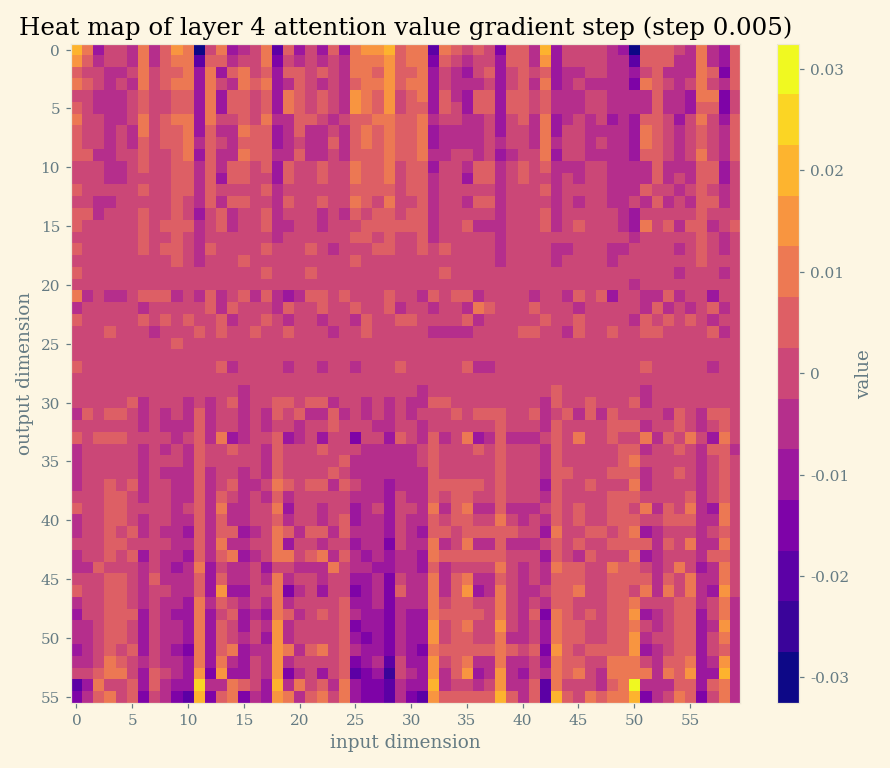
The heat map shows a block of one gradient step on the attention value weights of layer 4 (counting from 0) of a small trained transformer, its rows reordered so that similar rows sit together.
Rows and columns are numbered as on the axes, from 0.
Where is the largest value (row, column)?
54, 50
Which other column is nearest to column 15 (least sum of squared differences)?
12
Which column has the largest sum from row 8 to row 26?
28
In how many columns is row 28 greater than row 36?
18
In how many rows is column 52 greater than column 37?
10
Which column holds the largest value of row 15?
51
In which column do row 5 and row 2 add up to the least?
58
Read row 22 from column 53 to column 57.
-0.005 0 -0.005 0 0.005
